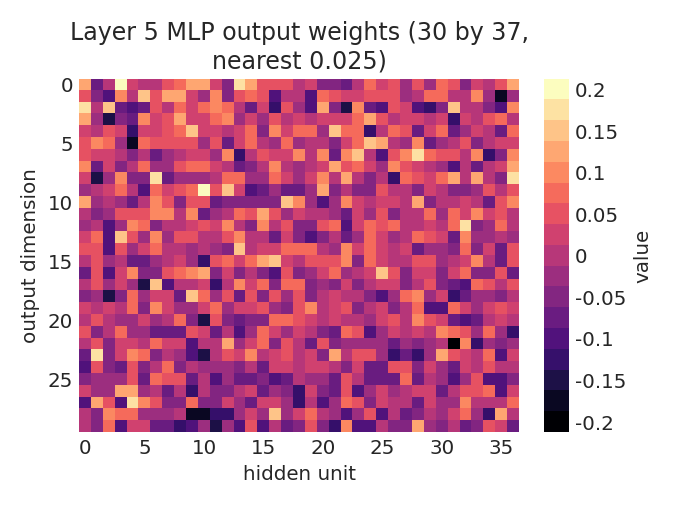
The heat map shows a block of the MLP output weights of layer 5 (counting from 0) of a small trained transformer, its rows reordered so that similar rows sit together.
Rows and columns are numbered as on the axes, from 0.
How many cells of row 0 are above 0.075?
7
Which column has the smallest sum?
2
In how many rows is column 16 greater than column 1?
12
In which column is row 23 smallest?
10
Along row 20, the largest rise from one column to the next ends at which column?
11
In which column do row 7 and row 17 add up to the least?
31
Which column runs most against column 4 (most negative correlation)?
0
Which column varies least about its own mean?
27
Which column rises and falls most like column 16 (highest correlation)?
19
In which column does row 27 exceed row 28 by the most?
9
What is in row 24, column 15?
-0.075
